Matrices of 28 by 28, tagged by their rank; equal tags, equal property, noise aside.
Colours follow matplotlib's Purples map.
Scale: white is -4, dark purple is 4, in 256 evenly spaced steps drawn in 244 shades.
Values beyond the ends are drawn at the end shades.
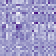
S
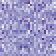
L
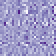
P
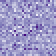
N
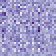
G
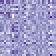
L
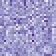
N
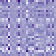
S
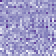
P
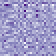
S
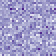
N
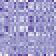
S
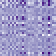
S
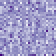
P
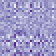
S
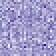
N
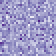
N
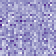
N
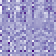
G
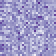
N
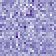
N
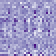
G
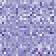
P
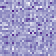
L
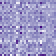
S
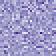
P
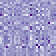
G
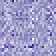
L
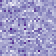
P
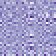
G
